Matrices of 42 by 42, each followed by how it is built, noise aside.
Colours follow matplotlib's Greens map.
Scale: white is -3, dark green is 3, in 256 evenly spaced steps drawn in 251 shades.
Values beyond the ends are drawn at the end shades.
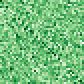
diagonal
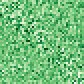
banded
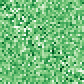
banded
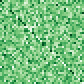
diagonal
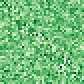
banded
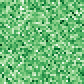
Toeplitz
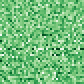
uneven rows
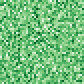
noise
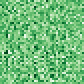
low rank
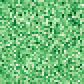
low rank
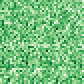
repeating columns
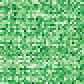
blocks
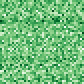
repeating columns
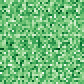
repeating columns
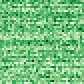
blocks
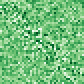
banded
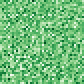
low rank
